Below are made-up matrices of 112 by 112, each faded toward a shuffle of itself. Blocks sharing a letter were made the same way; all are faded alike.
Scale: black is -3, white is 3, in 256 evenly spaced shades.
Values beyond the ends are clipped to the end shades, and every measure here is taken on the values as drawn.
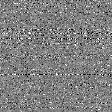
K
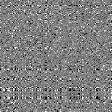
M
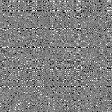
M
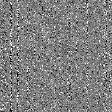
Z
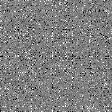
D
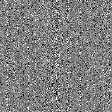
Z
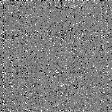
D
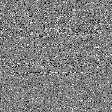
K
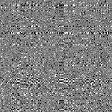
M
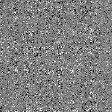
D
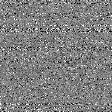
K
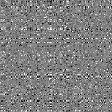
M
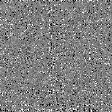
D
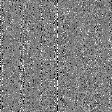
Z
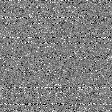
K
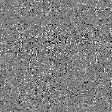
D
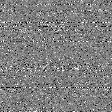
K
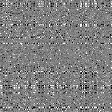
M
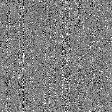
Z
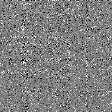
D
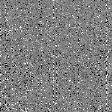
D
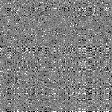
M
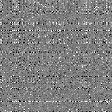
M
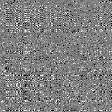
M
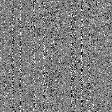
Z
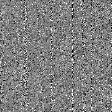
Z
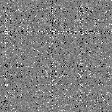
D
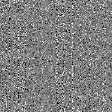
Z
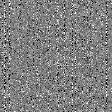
Z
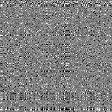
M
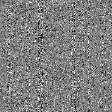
Z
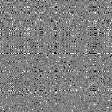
M
